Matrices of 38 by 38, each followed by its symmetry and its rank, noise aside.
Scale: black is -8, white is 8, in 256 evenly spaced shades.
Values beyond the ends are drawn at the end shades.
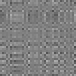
no symmetry, rank two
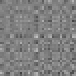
symmetric, rank two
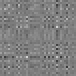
symmetric, rank two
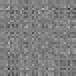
symmetric, rank three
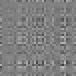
antisymmetric, rank two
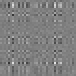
no symmetry, rank one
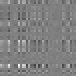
no symmetry, rank one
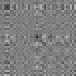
symmetric, rank two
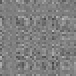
no symmetry, rank three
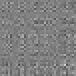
no symmetry, rank three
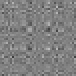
no symmetry, rank three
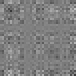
symmetric, rank two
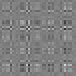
symmetric, rank one
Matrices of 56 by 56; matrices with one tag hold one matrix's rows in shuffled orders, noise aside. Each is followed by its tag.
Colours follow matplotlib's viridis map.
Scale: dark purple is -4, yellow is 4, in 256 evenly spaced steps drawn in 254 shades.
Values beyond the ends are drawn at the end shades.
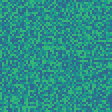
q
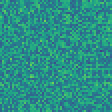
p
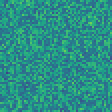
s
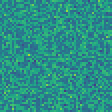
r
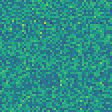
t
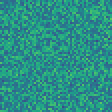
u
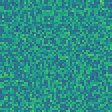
u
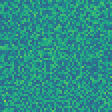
u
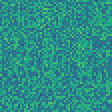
q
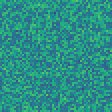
t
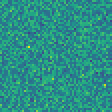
q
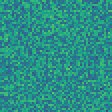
u
